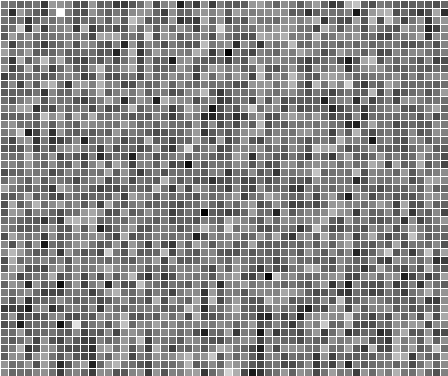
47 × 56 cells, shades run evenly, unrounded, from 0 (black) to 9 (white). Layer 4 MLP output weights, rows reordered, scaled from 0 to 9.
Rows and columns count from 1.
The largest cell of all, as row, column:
2, 8
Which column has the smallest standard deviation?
9
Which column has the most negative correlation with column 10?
3
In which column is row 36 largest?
18
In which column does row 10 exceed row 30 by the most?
37
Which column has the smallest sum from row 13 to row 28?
22
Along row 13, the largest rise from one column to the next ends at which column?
21
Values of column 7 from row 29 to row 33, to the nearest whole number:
5 5 4 5 4
